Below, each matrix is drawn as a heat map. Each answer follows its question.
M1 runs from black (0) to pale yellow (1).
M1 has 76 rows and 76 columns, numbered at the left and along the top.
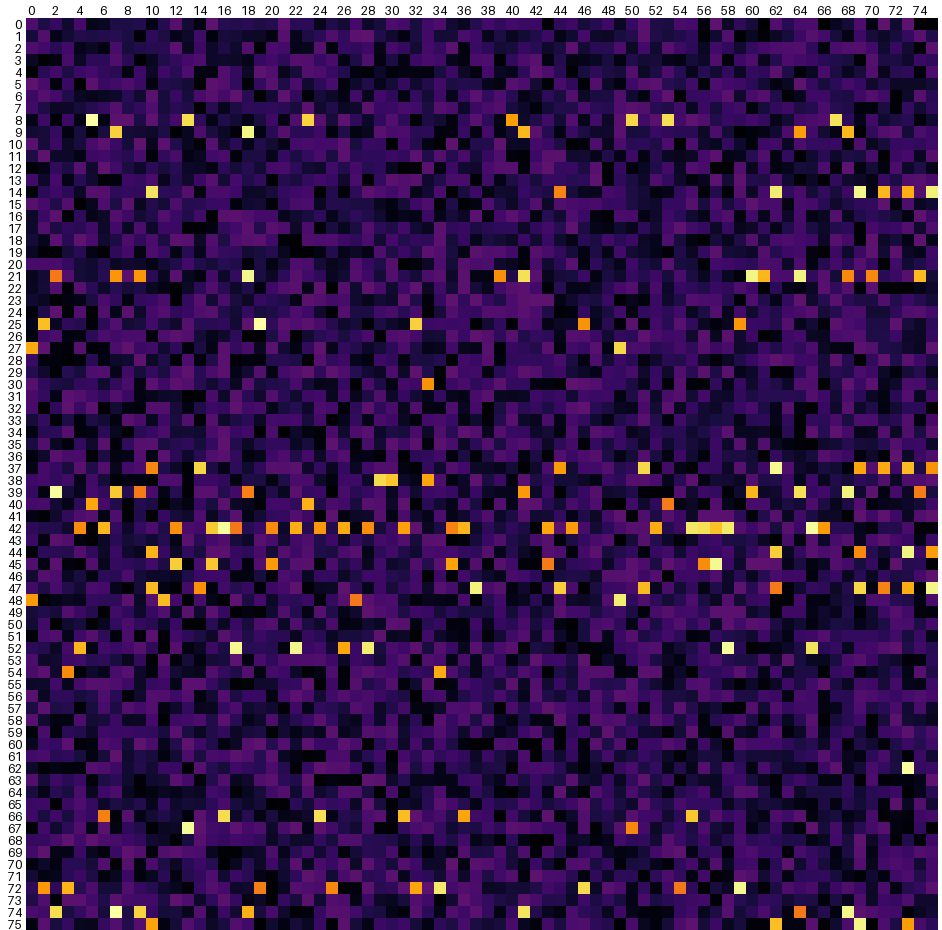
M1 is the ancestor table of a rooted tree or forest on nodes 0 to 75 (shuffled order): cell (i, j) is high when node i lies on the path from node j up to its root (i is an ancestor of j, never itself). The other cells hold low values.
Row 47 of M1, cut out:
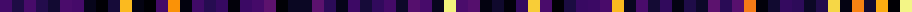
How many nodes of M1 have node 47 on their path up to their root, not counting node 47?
10
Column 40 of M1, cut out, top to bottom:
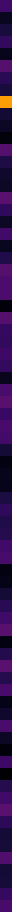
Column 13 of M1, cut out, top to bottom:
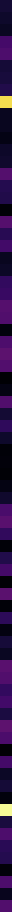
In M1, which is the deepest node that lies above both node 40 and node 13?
8
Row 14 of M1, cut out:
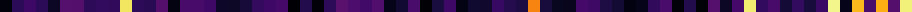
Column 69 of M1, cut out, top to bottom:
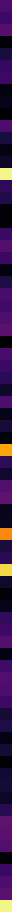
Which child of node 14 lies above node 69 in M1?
44
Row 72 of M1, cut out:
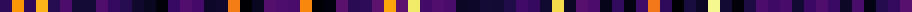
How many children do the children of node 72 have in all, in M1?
7
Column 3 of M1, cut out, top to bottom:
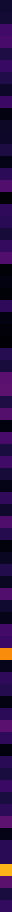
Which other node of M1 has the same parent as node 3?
34
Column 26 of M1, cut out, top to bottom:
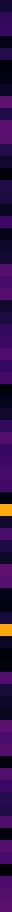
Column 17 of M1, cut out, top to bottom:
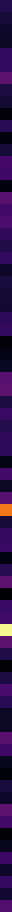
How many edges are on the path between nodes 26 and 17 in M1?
2
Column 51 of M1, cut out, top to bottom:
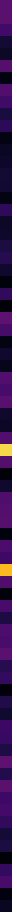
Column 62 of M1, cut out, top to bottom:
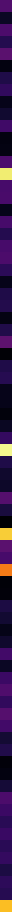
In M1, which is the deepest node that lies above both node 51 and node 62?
37
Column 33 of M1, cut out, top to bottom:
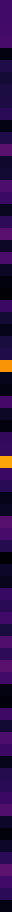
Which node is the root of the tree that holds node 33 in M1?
38
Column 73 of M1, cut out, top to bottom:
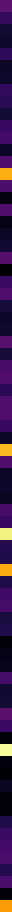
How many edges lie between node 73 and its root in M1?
6
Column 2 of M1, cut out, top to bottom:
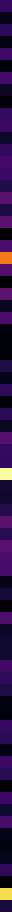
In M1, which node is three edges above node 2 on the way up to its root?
21
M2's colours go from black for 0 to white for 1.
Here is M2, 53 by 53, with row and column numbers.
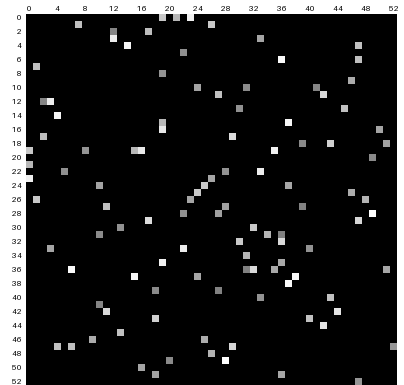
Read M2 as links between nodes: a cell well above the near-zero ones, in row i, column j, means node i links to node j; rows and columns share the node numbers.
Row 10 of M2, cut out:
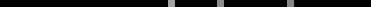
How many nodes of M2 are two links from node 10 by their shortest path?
4
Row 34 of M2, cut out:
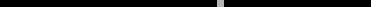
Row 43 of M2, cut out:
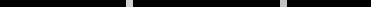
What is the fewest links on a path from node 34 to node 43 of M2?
5
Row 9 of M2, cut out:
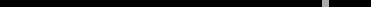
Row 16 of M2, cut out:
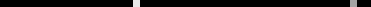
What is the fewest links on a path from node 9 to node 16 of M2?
7
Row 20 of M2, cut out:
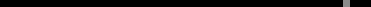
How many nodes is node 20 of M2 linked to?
1
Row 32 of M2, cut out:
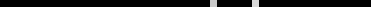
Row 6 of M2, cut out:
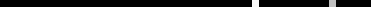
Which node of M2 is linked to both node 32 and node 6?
node 36
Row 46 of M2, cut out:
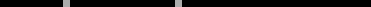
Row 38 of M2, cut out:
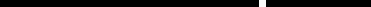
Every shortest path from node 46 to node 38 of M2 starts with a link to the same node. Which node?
node 25
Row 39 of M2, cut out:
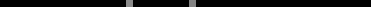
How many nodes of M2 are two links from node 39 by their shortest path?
4
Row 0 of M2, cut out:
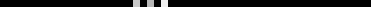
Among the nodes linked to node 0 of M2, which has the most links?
node 19
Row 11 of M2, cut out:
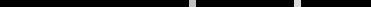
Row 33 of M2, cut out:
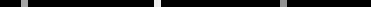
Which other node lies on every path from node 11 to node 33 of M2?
node 27
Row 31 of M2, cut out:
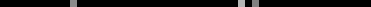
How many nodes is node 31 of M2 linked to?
3
